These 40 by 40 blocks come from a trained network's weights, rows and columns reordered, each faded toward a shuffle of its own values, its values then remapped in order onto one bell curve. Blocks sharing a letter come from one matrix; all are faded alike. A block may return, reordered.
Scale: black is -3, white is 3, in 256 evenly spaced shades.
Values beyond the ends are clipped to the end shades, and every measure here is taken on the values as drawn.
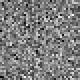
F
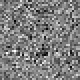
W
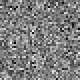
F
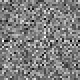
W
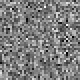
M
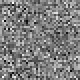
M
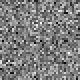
F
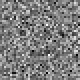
F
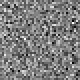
F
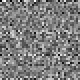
W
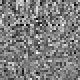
W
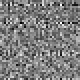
W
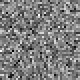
F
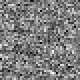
M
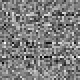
W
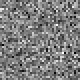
F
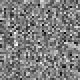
F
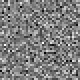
W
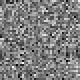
M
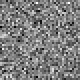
F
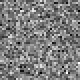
F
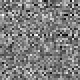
W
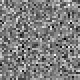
M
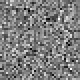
M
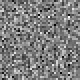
M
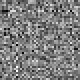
W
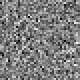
F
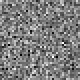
M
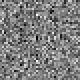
M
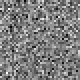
M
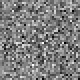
F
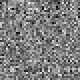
W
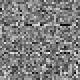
W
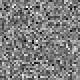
F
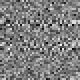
W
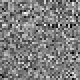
W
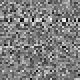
W
